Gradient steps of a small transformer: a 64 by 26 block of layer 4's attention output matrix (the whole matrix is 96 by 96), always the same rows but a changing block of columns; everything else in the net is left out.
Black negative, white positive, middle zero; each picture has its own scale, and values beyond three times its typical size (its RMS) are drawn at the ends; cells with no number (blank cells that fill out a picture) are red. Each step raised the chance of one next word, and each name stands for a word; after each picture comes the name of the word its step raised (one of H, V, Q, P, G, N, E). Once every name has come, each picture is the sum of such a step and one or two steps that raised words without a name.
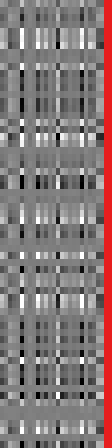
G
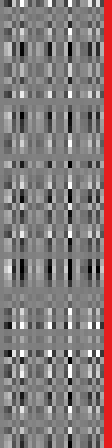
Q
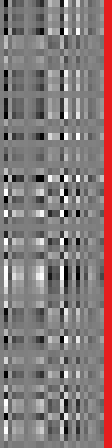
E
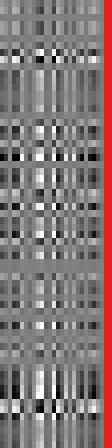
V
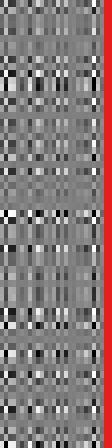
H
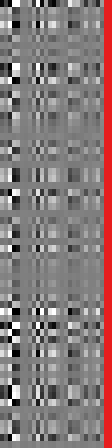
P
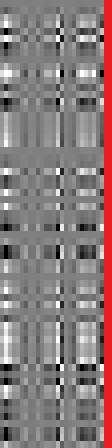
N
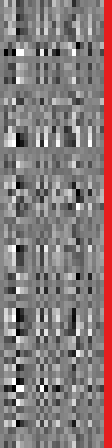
Q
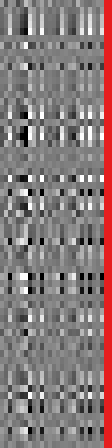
E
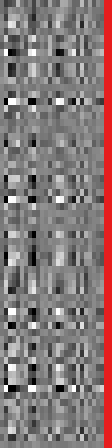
P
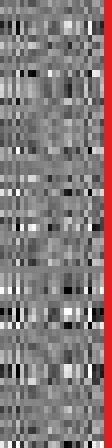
H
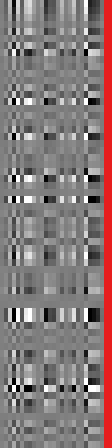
E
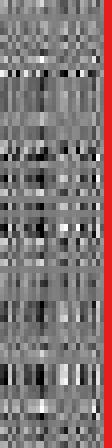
V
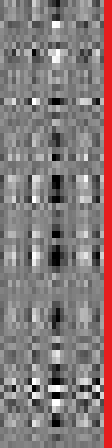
V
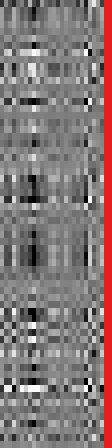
P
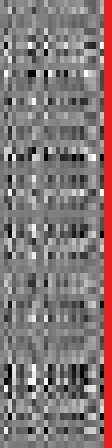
V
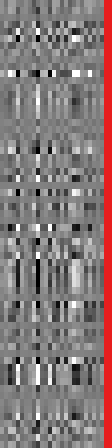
N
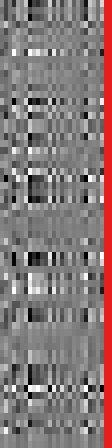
E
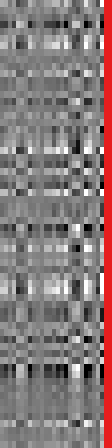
G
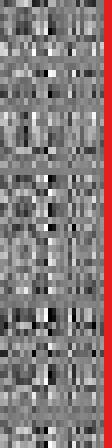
Q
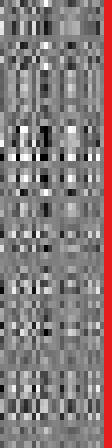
V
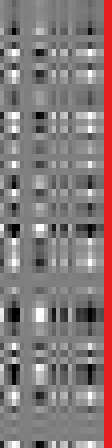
Q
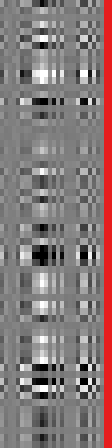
N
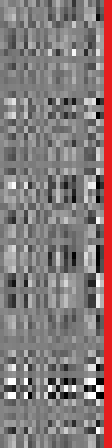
G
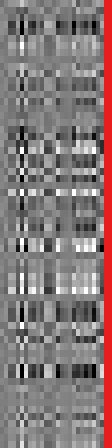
E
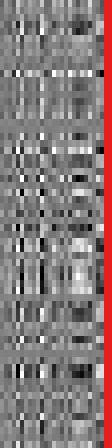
E
